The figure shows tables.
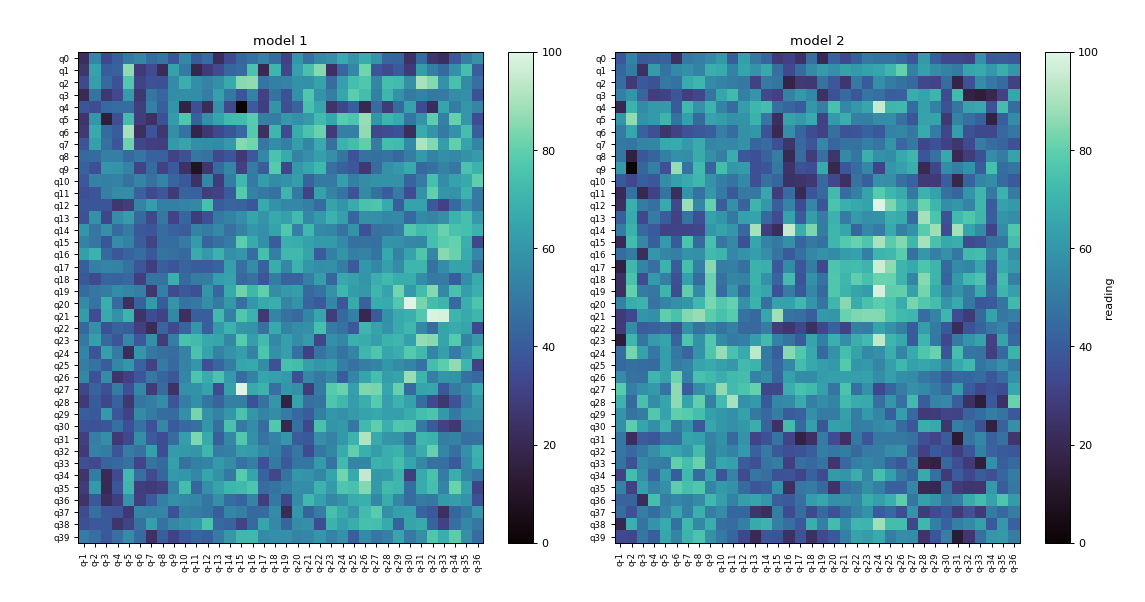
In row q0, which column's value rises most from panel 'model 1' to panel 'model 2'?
q-33
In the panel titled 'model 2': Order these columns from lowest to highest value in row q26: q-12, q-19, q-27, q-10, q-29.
q-29, q-27, q-19, q-10, q-12
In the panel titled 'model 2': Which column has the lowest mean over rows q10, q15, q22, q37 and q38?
q-1
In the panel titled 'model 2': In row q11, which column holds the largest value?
q-24
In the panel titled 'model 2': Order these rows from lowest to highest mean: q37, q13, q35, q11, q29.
q37, q35, q11, q29, q13
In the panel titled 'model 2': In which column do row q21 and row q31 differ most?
q-21
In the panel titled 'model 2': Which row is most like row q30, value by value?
q5
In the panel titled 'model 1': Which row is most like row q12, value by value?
q38
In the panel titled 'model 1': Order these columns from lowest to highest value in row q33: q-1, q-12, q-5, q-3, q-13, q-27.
q-1, q-3, q-5, q-12, q-13, q-27
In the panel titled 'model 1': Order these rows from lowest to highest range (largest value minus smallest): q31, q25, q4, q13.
q13, q25, q31, q4
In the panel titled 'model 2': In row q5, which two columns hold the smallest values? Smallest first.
q-34, q-15
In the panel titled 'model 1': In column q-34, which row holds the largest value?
q25
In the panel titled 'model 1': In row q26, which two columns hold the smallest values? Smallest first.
q-4, q-5
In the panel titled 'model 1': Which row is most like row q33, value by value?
q18
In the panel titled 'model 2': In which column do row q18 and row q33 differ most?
q-28
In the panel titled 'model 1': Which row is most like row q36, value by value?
q3
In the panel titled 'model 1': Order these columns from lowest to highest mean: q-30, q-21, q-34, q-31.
q-21, q-30, q-34, q-31
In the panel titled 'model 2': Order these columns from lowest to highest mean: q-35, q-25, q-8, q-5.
q-35, q-5, q-8, q-25
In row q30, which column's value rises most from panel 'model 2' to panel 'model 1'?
q-30
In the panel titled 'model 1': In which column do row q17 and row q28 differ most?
q-19
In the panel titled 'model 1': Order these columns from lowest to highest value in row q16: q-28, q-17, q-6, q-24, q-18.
q-6, q-18, q-24, q-28, q-17
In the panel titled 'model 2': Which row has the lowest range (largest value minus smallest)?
q25
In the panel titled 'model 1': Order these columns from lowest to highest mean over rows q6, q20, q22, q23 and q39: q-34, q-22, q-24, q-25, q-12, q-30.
q-12, q-24, q-25, q-22, q-30, q-34
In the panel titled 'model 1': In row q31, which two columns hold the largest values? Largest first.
q-26, q-11
